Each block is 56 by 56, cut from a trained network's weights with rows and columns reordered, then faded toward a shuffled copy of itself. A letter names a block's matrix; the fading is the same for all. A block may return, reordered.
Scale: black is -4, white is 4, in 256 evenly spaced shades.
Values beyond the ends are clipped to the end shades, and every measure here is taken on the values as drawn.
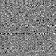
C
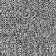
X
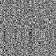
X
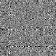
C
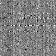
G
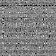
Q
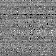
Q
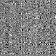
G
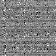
Q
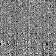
G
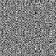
X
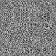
X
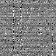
Q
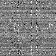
Q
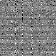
Q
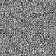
X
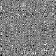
C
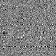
C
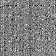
G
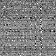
Q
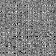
G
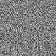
X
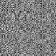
X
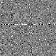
C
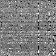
Q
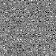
C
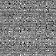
Q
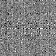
G
